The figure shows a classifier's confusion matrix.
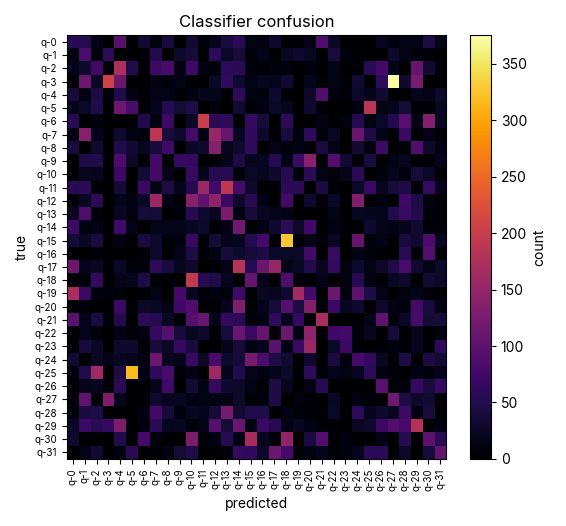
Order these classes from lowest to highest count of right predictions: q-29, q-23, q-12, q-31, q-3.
q-23, q-31, q-12, q-29, q-3
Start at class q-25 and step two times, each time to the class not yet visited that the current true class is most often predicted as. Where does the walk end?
q-4
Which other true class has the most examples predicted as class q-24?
q-12
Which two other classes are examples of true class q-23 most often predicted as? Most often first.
q-20, q-17
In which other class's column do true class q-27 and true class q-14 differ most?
q-3
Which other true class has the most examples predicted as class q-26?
q-21
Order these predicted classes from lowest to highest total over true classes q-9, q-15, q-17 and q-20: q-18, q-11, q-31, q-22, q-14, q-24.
q-11, q-31, q-24, q-22, q-14, q-18
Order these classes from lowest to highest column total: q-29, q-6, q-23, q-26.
q-23, q-6, q-26, q-29
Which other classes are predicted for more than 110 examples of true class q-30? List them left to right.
q-10, q-15, q-18
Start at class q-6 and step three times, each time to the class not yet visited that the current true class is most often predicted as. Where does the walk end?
q-1
